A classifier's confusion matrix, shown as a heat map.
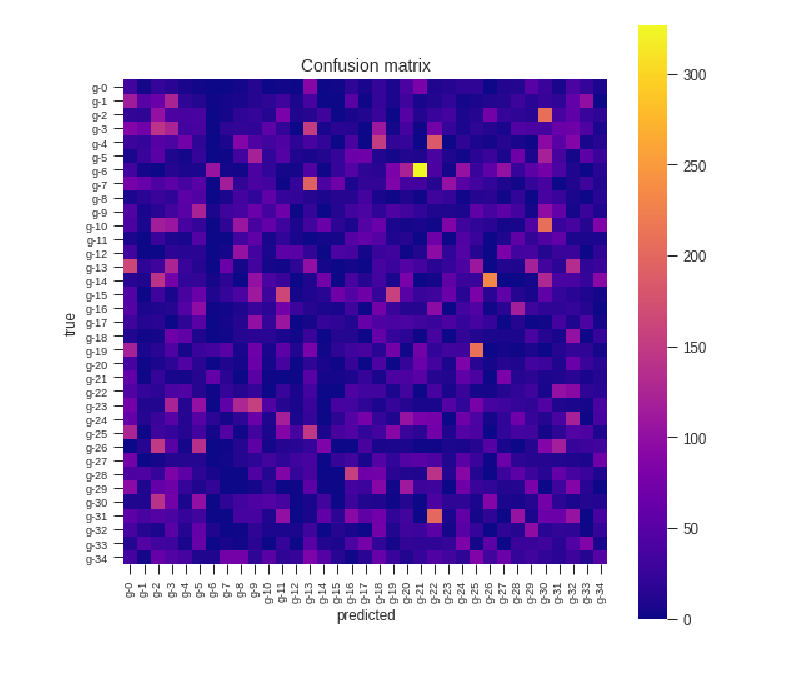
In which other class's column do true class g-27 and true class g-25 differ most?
g-13
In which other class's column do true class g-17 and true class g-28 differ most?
g-16
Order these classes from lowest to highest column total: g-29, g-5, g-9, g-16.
g-29, g-16, g-5, g-9
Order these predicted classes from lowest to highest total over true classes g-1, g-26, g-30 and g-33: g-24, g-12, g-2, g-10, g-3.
g-12, g-10, g-24, g-3, g-2
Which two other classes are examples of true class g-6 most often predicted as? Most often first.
g-21, g-20
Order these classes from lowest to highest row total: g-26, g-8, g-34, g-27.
g-8, g-27, g-26, g-34
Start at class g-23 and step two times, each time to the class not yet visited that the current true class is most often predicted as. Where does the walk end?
g-5
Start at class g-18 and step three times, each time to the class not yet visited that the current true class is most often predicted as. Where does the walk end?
g-20
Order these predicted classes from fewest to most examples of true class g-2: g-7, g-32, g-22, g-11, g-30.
g-7, g-22, g-32, g-11, g-30
